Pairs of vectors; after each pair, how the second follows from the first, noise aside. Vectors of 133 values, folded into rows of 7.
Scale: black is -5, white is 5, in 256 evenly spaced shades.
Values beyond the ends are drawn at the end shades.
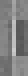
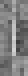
copied.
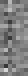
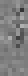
reversed, partly zeroed.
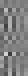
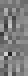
copied.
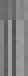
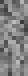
shuffled.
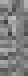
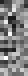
negated, scaled up.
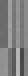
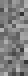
shuffled.
